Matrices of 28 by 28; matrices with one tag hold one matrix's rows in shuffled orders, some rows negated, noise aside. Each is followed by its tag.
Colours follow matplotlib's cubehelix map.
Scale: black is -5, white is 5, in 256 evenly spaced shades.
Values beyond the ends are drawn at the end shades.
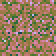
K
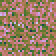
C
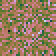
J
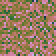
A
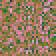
J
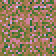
K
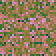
C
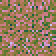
J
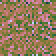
J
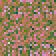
K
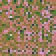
J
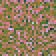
J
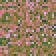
A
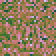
A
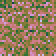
C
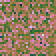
C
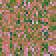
J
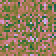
A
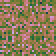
C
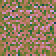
K
